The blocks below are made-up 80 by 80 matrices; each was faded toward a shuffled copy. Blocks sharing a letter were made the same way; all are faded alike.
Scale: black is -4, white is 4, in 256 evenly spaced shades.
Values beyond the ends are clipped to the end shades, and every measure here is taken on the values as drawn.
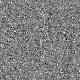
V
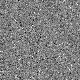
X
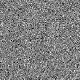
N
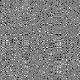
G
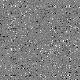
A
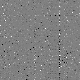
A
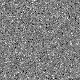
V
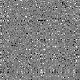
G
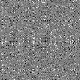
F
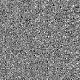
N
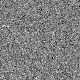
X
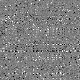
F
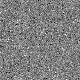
X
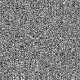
N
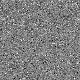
V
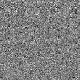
N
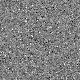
X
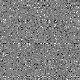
F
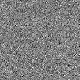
N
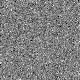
X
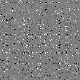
A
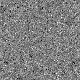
X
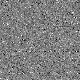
V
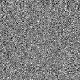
N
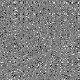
F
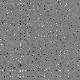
A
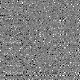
F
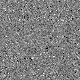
V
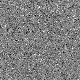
V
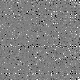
A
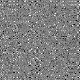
F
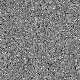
X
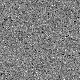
X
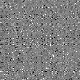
F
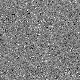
V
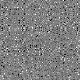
F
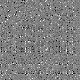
F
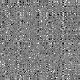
G
